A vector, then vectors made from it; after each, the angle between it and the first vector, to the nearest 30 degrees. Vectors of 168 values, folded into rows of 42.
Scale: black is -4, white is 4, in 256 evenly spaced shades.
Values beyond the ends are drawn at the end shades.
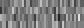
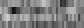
120 degrees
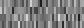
150 degrees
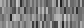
120 degrees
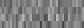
90 degrees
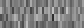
120 degrees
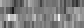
120 degrees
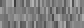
120 degrees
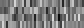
30 degrees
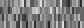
60 degrees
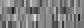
150 degrees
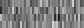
30 degrees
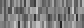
60 degrees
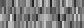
60 degrees
